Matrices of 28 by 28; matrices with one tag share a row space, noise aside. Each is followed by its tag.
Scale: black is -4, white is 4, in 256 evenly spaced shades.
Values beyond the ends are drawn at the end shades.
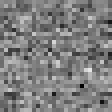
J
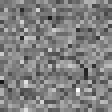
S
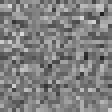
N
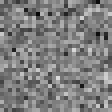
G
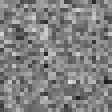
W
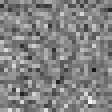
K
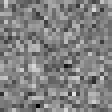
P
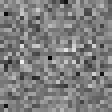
P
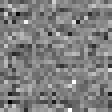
J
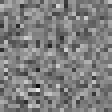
K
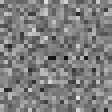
W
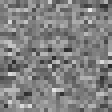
J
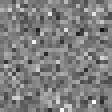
N
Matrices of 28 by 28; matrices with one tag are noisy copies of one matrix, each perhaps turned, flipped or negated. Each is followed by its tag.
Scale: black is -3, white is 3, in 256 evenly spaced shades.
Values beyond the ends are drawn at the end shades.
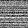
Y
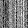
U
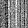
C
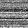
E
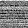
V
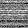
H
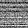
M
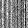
M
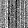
C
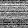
U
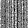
Y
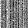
V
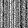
H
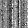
E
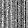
M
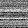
E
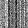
C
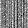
Y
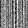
Y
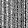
M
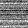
H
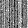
V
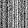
H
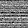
Y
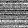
H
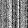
E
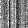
E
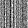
Y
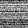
U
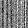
M
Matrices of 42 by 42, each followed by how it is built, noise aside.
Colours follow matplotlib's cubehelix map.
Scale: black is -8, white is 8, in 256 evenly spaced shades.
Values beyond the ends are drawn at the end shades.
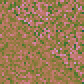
upper triangular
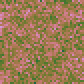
smooth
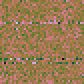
uneven rows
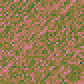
Hankel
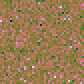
sparse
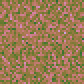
repeating columns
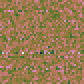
uneven rows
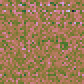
uneven rows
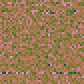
uneven rows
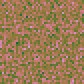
repeating columns
